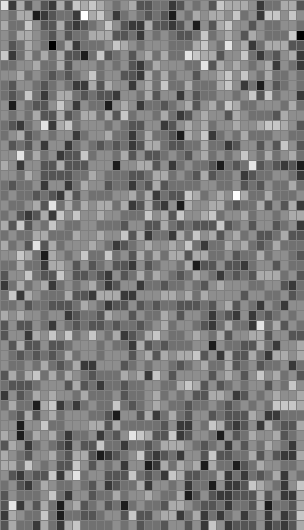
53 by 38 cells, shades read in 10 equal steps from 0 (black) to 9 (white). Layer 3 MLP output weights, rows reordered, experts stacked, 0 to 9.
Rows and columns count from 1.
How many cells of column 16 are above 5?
7
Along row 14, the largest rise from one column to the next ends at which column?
24
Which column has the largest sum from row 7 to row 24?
26
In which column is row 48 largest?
10
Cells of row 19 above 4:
12
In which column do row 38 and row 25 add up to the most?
5
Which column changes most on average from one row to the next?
15
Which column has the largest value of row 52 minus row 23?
38
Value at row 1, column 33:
2
